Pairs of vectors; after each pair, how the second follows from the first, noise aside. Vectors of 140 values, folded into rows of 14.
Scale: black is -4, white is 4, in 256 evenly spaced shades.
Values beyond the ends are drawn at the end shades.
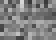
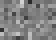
partly zeroed.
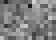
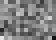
wrapped around.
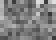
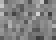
partly zeroed.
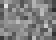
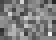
reversed.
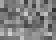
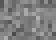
wrapped around, shrunk.
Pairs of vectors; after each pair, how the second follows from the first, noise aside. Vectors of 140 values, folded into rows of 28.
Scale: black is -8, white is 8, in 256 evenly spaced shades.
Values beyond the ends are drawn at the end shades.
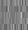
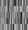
negated, scaled up.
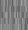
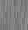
negated, shrunk.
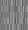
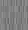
negated, shrunk.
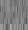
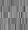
wrapped around.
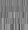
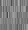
wrapped around.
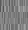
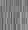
wrapped around.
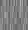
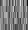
scaled up.
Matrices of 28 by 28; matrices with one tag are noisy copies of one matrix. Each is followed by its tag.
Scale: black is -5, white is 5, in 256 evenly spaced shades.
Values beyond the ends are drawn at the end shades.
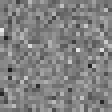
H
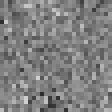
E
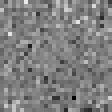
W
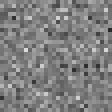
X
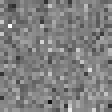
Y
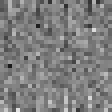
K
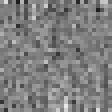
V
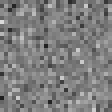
Y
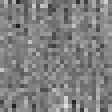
V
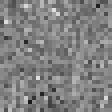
E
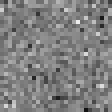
W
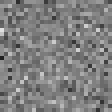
H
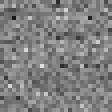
X
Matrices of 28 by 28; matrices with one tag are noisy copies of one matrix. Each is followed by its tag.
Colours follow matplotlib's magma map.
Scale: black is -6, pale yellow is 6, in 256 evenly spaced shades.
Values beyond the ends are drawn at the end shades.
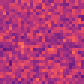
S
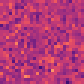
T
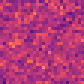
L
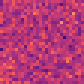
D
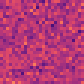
D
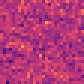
S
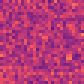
D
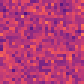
D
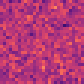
L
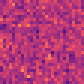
T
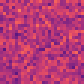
S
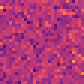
S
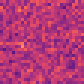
S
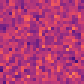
T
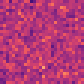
L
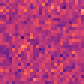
S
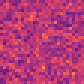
L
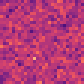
L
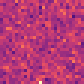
S
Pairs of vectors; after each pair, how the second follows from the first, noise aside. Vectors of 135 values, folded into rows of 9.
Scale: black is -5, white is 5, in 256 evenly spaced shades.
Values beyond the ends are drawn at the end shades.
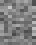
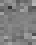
negated, partly zeroed.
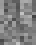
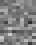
shuffled.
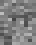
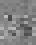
wrapped around, partly zeroed.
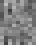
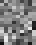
wrapped around, scaled up.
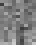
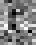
wrapped around, scaled up.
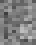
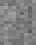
reversed, shrunk.
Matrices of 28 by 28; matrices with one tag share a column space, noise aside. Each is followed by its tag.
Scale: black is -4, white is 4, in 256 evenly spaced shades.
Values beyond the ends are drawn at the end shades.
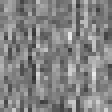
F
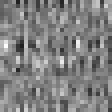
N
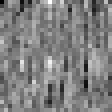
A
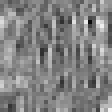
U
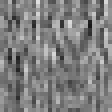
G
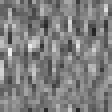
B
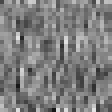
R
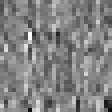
F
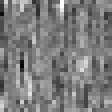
A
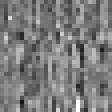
F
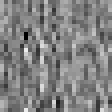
F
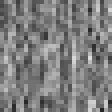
F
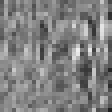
G
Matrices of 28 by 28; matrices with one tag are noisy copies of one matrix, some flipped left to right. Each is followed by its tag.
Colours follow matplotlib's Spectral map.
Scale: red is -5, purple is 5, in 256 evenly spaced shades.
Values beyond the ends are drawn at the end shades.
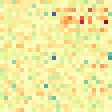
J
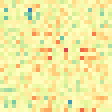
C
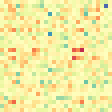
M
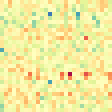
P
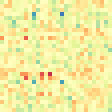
P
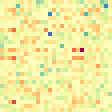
M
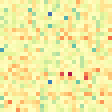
P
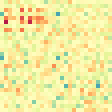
J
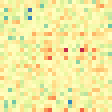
C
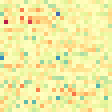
J
